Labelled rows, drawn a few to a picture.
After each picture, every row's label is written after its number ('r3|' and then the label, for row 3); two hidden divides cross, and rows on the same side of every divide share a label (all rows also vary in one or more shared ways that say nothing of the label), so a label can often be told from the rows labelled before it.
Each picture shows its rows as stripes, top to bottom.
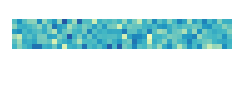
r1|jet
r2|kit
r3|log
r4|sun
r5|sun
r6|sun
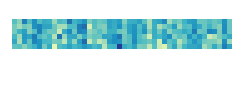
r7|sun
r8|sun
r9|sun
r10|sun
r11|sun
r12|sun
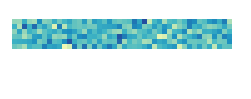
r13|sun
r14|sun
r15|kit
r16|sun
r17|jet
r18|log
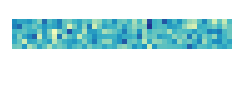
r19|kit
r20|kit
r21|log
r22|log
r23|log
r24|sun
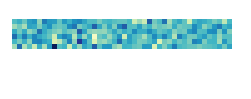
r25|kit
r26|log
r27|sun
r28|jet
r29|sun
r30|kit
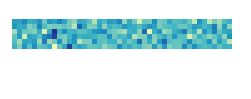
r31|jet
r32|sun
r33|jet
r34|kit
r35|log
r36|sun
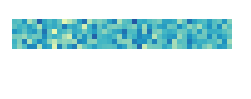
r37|sun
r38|kit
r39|log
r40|log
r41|sun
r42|log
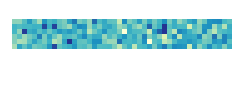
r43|log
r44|kit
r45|jet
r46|sun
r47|sun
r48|kit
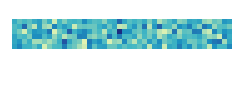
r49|sun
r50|jet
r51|sun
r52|sun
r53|kit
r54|jet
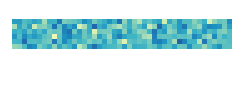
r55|jet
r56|kit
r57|jet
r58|sun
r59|jet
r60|log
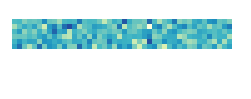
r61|log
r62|jet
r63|kit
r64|log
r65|kit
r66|jet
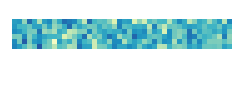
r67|kit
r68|sun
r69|sun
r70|sun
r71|sun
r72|sun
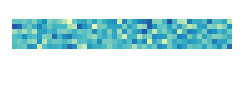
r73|log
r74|jet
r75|log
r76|jet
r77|sun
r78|kit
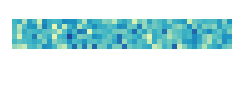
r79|kit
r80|log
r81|sun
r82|sun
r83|sun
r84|log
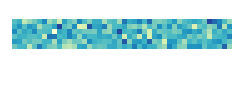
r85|log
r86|kit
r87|sun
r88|jet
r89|log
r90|sun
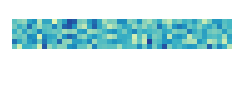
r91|log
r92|kit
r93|sun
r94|kit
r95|kit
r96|log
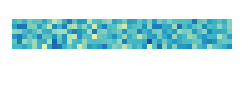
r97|sun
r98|jet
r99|log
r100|jet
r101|kit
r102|jet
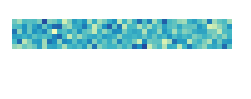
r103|log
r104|jet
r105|sun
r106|kit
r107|jet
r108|sun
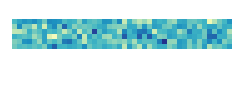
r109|jet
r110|jet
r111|log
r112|log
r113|kit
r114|jet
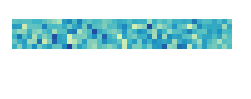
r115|sun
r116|kit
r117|log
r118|kit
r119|jet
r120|jet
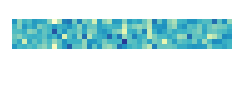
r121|sun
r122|jet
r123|jet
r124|sun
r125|log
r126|sun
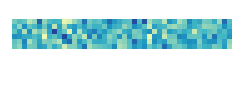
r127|sun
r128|sun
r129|kit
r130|jet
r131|sun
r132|sun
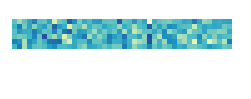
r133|sun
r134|kit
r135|jet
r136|log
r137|kit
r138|kit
